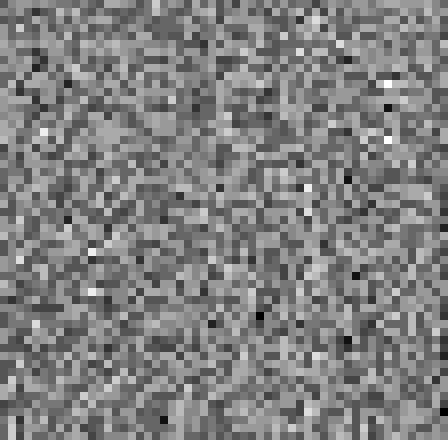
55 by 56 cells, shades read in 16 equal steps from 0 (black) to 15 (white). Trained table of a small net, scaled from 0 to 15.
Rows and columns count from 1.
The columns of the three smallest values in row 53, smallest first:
21, 3, 47
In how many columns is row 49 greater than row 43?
29
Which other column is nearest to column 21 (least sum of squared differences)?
19
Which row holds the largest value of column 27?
33
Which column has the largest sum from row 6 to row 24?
50
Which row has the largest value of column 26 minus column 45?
35
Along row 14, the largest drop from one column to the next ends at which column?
49
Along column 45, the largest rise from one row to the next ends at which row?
36
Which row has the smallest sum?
44
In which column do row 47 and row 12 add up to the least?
34
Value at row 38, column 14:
3
